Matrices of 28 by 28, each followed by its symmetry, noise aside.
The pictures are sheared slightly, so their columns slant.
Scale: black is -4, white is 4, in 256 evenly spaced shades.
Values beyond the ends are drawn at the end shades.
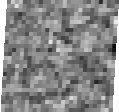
no symmetry.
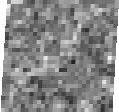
symmetric.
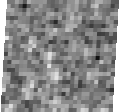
no symmetry.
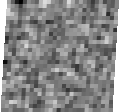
antisymmetric.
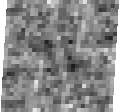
same after a half turn.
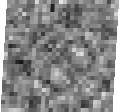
symmetric.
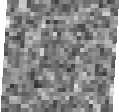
same after a half turn.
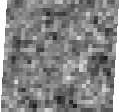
symmetric.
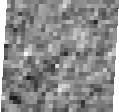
symmetric across the other diagonal.
